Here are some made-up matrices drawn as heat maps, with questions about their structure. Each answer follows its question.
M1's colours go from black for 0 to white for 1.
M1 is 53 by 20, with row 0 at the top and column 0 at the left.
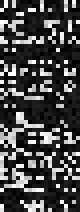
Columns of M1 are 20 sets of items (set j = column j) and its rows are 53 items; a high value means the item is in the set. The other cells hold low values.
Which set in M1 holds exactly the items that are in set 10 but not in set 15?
16
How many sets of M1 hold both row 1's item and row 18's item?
4
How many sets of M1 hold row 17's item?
7
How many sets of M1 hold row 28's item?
2
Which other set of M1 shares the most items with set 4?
5
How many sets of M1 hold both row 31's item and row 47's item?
7
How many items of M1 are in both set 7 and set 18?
6
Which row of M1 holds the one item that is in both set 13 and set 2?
34
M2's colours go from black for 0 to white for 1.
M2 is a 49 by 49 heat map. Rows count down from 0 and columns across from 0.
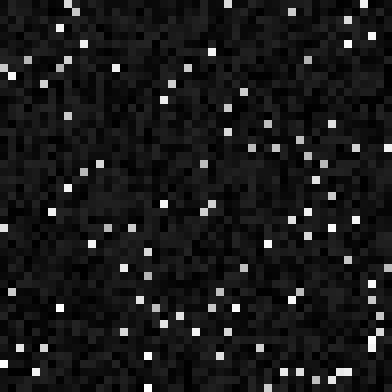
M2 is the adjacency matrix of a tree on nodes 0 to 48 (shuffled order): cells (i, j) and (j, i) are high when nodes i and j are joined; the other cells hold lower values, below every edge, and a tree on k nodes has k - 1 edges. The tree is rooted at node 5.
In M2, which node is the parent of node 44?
27
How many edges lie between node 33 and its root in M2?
9
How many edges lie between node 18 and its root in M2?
7
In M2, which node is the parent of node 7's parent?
0
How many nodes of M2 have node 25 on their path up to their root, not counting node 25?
3
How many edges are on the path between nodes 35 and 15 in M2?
9
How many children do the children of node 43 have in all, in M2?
4
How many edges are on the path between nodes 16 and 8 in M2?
3
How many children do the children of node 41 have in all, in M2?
4
